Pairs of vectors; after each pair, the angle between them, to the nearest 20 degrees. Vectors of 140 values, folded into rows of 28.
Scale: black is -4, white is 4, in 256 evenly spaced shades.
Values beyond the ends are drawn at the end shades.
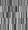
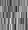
20 degrees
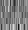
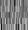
40 degrees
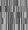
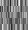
60 degrees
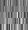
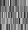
40 degrees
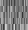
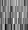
140 degrees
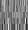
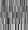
140 degrees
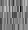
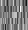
140 degrees
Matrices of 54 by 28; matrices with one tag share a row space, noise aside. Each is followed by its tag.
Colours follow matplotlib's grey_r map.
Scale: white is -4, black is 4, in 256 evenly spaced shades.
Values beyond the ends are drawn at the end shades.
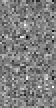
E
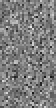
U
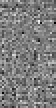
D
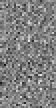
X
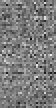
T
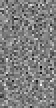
U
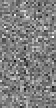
E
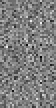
U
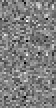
E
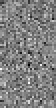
X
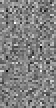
U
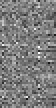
D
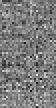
T
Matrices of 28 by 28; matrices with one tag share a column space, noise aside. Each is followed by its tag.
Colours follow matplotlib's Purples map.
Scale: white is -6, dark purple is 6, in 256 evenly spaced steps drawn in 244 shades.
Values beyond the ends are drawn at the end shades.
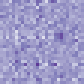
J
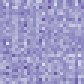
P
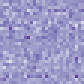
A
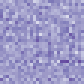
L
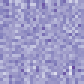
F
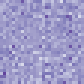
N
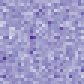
A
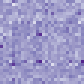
L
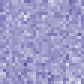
N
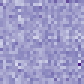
J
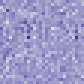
A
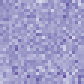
F
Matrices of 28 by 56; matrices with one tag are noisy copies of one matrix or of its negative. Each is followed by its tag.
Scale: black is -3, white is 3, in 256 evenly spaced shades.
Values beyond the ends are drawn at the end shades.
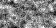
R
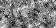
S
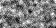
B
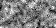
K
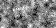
S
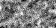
K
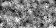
B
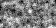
B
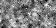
S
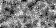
K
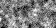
S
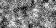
S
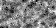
K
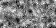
B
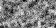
K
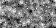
B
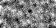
B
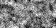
R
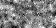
R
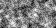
S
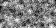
B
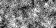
S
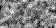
K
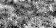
R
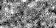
K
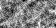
K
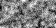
K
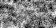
R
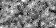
K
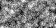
K
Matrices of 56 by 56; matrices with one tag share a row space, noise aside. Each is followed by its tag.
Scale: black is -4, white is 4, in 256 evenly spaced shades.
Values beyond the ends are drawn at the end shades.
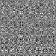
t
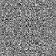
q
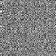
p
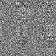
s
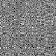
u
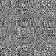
s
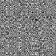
q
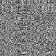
s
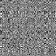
p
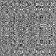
t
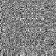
u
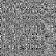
u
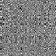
p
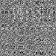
t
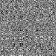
t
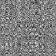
q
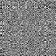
p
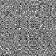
q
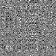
q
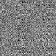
s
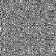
u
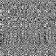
p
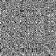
u
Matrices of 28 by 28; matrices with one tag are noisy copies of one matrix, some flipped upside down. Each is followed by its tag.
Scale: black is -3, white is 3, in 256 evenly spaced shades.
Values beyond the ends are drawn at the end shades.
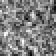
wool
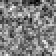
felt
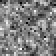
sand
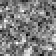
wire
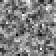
wire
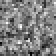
felt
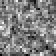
sand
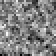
sand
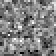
felt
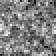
sand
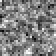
wire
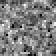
sand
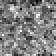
felt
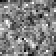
sand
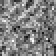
wool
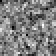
sand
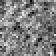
wool
